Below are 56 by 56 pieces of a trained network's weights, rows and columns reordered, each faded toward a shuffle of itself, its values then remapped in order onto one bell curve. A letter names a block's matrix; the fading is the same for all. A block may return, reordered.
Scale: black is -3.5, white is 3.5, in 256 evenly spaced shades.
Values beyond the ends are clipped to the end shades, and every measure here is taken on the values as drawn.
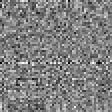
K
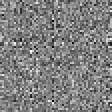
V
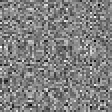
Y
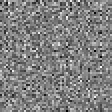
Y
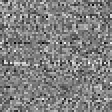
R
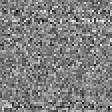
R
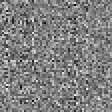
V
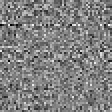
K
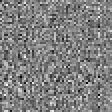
Y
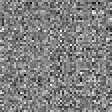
Y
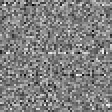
R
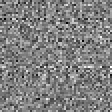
R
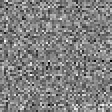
K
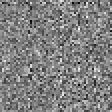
V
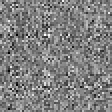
Y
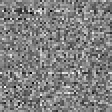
R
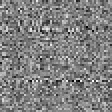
K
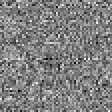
K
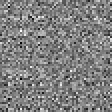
K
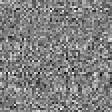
K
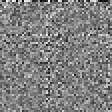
V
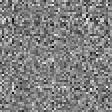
Y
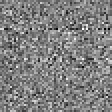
R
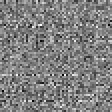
R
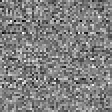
R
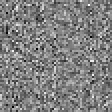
V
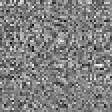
K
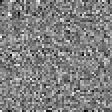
R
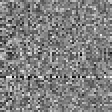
V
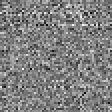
R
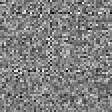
R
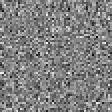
Y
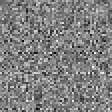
R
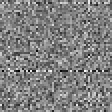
V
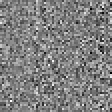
V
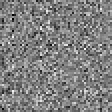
V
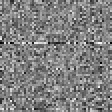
V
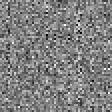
V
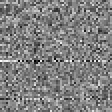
V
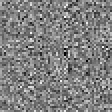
Y
